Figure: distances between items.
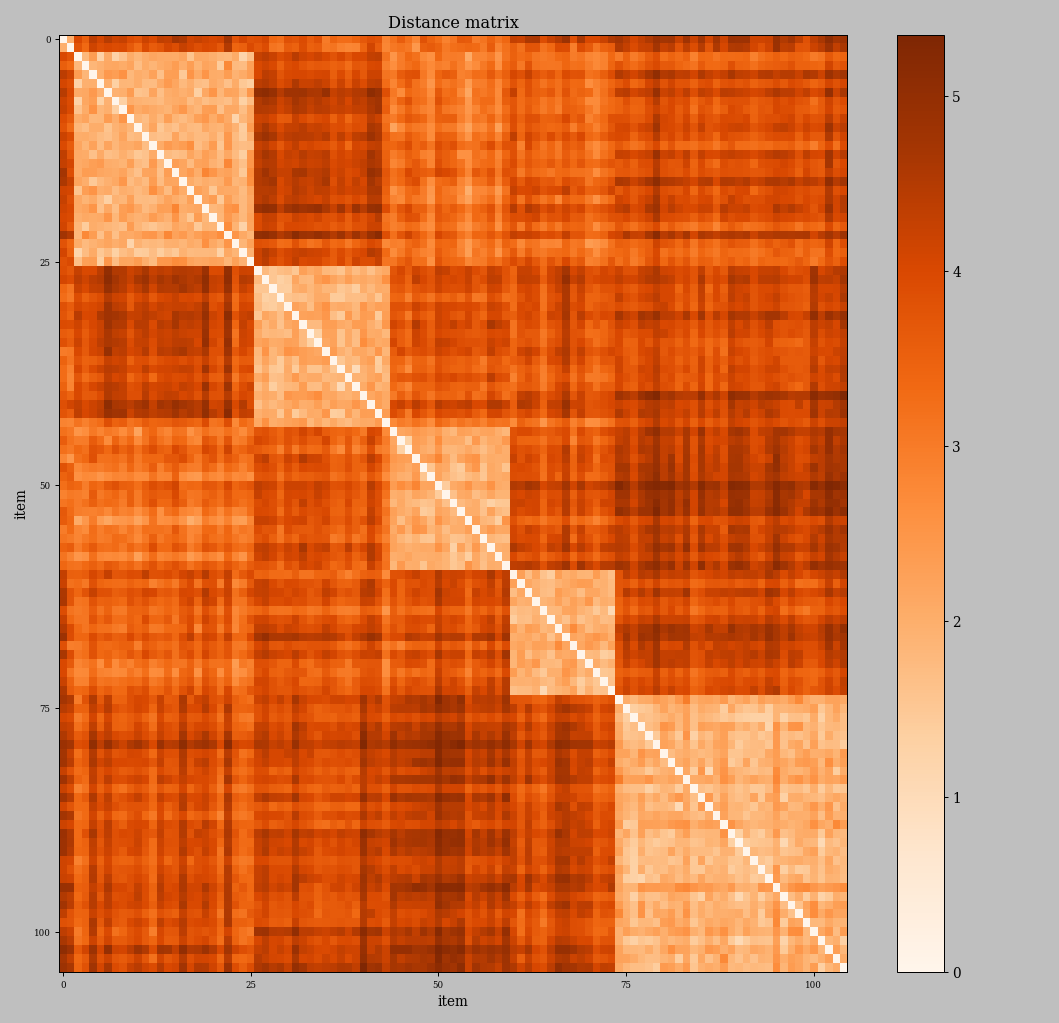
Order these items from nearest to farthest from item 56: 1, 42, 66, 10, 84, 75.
10, 1, 42, 84, 66, 75
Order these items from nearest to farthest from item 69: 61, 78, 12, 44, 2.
61, 2, 12, 44, 78
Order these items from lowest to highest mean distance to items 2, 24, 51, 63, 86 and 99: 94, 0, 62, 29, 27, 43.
94, 43, 62, 29, 0, 27
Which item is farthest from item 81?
50
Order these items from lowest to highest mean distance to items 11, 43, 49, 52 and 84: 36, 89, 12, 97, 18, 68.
18, 12, 36, 68, 97, 89
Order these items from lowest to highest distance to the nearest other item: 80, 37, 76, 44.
37, 76, 80, 44
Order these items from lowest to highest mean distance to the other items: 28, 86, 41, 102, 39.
86, 39, 28, 102, 41
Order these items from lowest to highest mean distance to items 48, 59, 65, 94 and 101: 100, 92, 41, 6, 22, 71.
92, 71, 100, 6, 22, 41
